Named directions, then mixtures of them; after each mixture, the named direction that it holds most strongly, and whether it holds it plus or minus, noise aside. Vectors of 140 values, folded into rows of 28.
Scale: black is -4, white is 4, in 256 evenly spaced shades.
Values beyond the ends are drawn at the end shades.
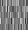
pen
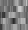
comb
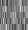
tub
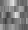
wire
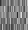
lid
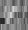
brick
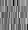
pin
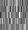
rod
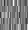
pin, minus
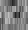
wire, minus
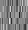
rod, minus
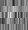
brick, plus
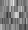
wire, plus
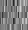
pin, plus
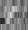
brick, plus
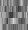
comb, minus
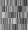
comb, minus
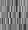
rod, minus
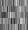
comb, plus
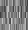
rod, plus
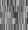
pen, plus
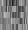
pen, minus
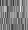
tub, plus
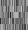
pen, minus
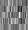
rod, plus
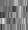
comb, plus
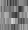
wire, minus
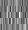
rod, plus
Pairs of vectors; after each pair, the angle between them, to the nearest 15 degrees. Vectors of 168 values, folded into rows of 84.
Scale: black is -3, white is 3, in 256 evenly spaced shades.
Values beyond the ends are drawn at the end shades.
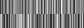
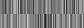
75 degrees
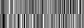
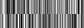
135 degrees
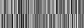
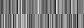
150 degrees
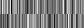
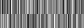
165 degrees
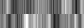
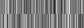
75 degrees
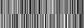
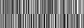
150 degrees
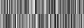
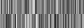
30 degrees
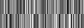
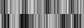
120 degrees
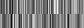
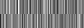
120 degrees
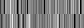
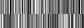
120 degrees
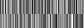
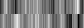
75 degrees
